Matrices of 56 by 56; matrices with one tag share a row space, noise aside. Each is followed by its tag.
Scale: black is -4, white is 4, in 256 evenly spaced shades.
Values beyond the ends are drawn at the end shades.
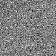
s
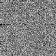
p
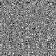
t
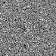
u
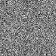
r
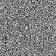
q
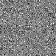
t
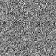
r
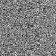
s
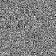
q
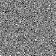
q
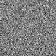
p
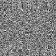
t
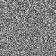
q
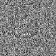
r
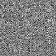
t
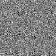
q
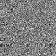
p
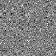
t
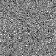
t
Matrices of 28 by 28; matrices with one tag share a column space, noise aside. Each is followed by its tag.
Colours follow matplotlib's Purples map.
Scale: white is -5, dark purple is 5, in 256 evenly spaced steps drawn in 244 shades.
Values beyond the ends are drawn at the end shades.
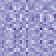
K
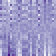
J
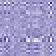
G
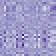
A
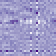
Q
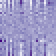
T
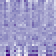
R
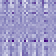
T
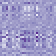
A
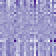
T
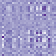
A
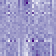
T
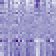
T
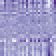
T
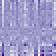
R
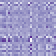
G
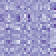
K
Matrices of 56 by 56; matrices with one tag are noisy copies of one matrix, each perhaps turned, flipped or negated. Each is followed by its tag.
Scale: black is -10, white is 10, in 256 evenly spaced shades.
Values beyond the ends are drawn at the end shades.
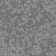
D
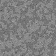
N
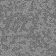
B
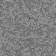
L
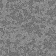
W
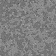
D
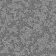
N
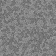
L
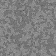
W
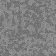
B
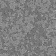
W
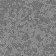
D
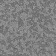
L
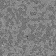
B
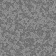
L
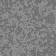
D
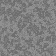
N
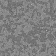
W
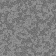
N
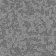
B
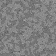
N
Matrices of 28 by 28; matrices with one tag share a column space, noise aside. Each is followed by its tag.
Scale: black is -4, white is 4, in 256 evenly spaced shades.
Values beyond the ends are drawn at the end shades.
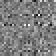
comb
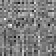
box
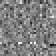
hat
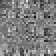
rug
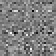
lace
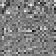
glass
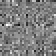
comb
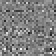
lace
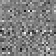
lace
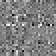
comb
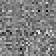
lace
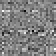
lace
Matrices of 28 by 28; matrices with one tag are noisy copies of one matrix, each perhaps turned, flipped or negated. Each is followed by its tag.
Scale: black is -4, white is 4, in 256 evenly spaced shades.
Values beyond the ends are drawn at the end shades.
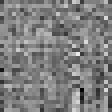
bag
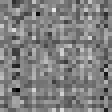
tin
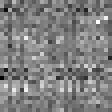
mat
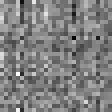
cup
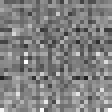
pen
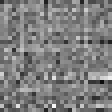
bag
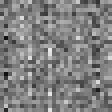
tin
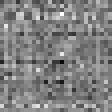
tin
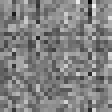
cup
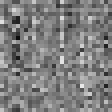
tin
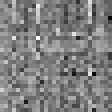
cup
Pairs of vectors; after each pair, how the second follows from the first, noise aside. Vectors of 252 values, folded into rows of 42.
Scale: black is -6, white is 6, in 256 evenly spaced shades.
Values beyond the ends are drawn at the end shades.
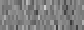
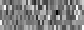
wrapped around, negated, scaled up.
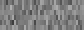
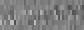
negated, partly zeroed.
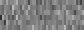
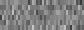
copied.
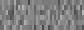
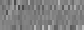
negated, partly zeroed.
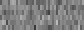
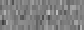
negated, partly zeroed.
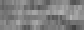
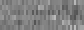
negated, partly zeroed.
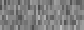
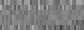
negated, partly zeroed.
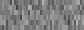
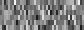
wrapped around, negated, scaled up.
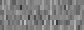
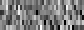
wrapped around, scaled up.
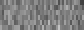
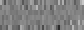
negated, partly zeroed.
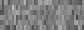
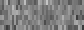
copied.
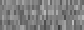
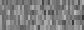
negated.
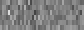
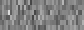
copied.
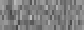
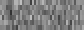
copied.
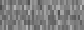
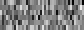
wrapped around, negated, scaled up.
